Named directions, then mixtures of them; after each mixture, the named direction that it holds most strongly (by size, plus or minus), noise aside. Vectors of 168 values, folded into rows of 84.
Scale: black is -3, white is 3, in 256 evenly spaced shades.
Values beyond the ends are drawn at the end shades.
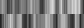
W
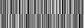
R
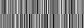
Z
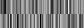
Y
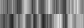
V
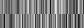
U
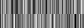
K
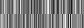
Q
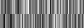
U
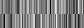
U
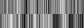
V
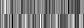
Y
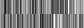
Y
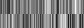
Q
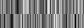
U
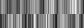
W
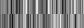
V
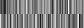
Y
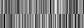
U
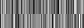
K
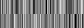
K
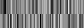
Y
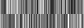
Z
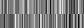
U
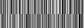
R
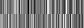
Q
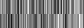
R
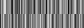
K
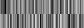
Y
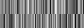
U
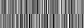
Z
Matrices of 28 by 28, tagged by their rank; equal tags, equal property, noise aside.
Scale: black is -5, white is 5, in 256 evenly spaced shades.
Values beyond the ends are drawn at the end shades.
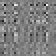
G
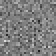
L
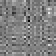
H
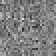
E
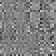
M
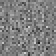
L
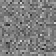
L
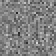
L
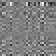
G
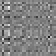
G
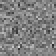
E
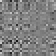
G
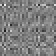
H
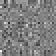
M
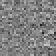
E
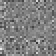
E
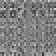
H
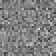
L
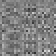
H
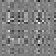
G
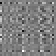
G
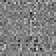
E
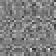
M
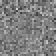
E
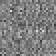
E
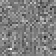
L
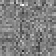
E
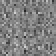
E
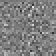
E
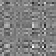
G
